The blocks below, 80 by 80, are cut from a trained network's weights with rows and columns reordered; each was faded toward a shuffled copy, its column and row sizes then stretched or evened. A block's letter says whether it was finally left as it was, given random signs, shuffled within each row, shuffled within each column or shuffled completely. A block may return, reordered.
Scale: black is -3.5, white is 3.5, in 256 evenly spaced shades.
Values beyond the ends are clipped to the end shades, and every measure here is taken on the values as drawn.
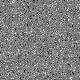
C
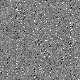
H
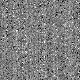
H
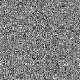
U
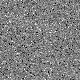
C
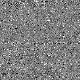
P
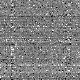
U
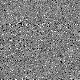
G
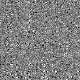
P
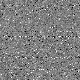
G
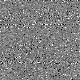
G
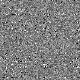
P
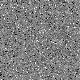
C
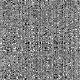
U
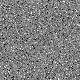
C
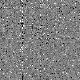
P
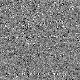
P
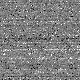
G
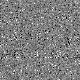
P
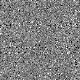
P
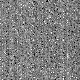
H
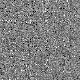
P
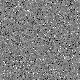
C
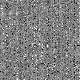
H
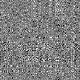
U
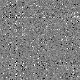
P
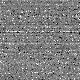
G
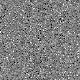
H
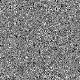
P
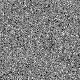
C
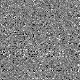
P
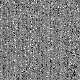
H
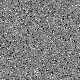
C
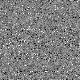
G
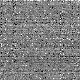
U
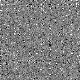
P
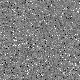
C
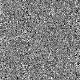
P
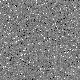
C
